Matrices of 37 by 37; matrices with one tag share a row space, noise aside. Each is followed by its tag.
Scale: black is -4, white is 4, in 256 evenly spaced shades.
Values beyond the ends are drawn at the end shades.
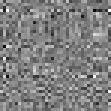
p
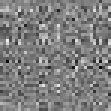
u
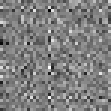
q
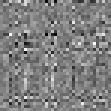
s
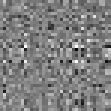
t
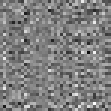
t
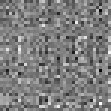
u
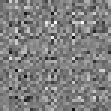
s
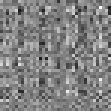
u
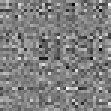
u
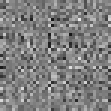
q
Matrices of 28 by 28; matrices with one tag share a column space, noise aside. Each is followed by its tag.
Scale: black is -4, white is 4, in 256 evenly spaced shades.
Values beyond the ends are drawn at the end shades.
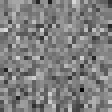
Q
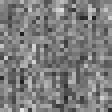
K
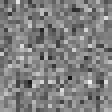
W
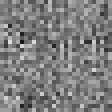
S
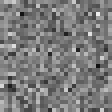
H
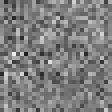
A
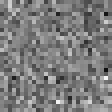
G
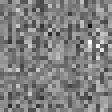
S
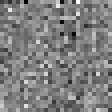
A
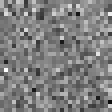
G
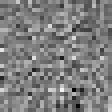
Q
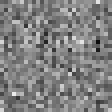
S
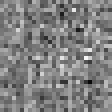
W
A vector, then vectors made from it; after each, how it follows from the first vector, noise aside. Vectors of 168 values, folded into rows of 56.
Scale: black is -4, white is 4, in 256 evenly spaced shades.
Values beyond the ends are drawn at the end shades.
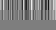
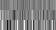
reversed, partly zeroed.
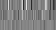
negated, partly zeroed.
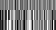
reversed, negated, scaled up.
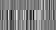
wrapped around.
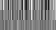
copied.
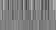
shrunk.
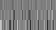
reversed, partly zeroed.
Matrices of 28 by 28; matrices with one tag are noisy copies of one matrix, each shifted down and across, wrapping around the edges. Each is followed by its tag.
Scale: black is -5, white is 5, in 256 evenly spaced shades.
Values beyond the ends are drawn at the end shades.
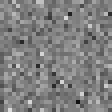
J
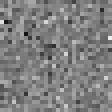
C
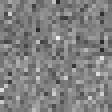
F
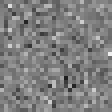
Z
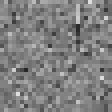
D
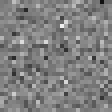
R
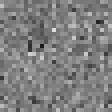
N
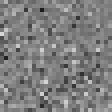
R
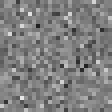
Z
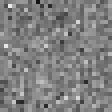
C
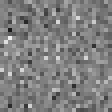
F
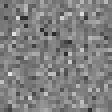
C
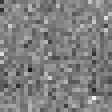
F
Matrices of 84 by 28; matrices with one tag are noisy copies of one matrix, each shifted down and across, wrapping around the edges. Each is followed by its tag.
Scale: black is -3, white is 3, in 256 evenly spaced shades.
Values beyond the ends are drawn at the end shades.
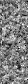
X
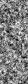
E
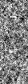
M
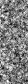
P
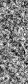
E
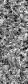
P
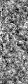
E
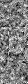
X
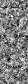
X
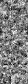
X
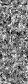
X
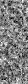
E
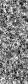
E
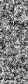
X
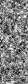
M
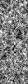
M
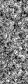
P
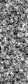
E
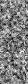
E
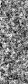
P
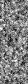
M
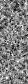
M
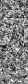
X
